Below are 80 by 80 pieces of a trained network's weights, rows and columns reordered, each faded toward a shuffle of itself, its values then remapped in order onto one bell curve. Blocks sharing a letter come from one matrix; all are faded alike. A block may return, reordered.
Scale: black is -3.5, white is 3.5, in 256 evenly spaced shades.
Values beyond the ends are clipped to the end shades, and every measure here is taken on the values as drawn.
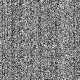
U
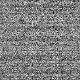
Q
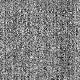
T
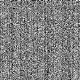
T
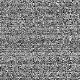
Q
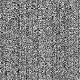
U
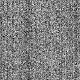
U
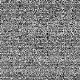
Q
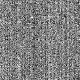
T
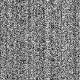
T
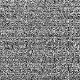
Q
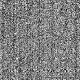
U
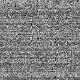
Q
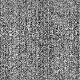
T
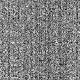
T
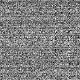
Q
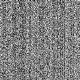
T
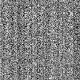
T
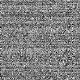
Q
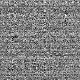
Q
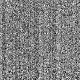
T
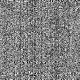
U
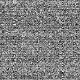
Q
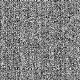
U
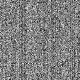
U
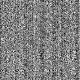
U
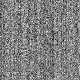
T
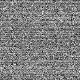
Q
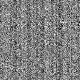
T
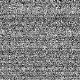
Q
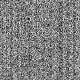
T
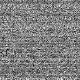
Q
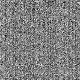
U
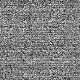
Q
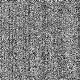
U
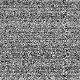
Q
